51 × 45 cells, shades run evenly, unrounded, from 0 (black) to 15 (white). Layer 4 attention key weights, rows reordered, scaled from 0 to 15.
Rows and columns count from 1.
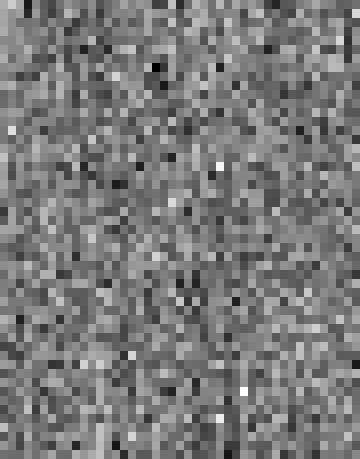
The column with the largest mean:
1
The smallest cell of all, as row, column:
8, 20
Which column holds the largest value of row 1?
2
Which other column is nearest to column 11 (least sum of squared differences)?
42
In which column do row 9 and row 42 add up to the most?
15
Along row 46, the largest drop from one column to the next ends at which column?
5
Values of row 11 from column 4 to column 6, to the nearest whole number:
9 9 10
